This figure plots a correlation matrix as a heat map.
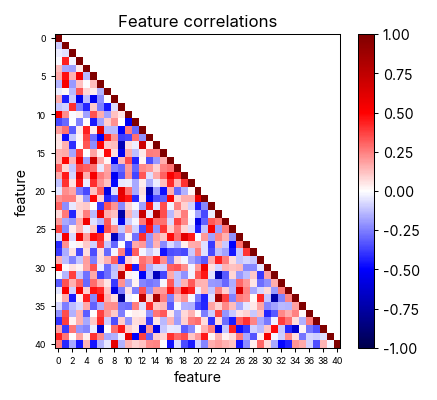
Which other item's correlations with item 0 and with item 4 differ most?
10
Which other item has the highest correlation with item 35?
13
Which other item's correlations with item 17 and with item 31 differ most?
9
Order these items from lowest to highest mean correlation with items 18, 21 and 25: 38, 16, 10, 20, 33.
20, 38, 33, 10, 16
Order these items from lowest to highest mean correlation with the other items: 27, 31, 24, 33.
31, 27, 24, 33
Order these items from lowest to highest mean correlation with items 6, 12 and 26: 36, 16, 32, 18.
32, 36, 16, 18
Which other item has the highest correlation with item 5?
16
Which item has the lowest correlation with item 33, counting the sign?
8
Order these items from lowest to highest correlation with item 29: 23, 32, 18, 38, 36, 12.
32, 38, 18, 36, 12, 23
